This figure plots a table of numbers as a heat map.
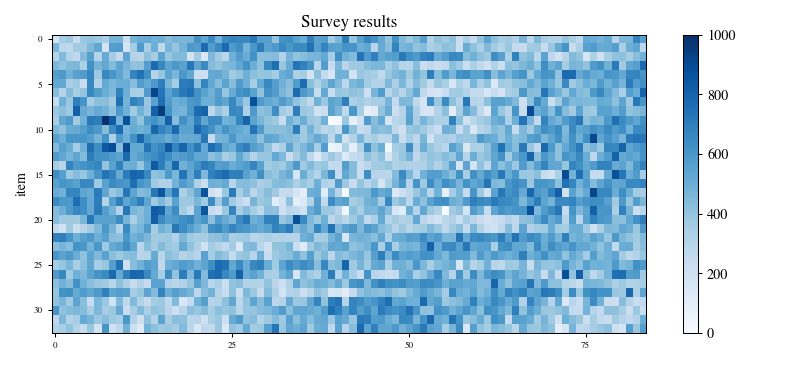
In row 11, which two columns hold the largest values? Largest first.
76, 12
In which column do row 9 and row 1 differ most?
7
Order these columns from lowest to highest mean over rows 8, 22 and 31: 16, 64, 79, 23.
64, 23, 16, 79
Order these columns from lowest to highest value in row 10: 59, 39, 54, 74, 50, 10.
59, 54, 39, 50, 10, 74
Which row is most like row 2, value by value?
31
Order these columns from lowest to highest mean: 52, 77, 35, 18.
35, 52, 77, 18
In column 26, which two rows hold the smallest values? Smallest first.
23, 28
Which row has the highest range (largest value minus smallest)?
9
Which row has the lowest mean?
32
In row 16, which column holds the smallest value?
46
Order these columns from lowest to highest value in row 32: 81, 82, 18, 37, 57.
82, 18, 37, 81, 57
